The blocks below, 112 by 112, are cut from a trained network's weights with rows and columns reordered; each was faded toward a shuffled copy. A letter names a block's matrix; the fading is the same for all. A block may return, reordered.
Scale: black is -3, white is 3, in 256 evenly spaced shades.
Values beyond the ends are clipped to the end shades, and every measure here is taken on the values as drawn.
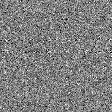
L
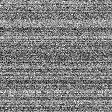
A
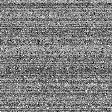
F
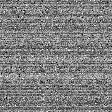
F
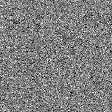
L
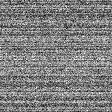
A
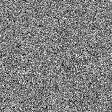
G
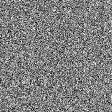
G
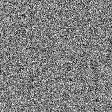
G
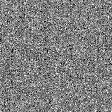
L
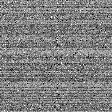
F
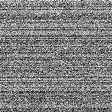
A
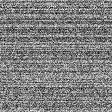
A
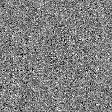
L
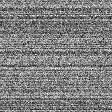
A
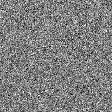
G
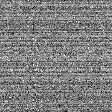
F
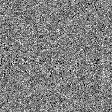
L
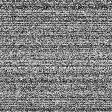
A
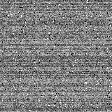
F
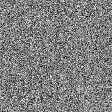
G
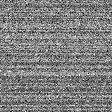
F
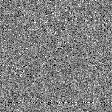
L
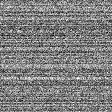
A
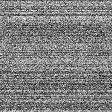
A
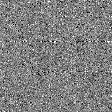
L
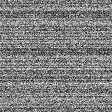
A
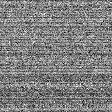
F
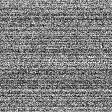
A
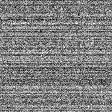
A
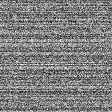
A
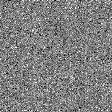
L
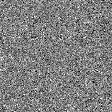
L
